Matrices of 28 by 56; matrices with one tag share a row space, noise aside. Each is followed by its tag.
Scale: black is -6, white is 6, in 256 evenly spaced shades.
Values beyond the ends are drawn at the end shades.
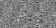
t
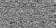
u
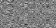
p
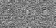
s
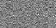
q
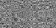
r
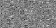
p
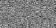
s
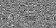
p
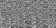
q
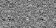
s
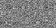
q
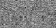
u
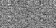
s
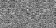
s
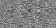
t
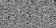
s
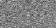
q
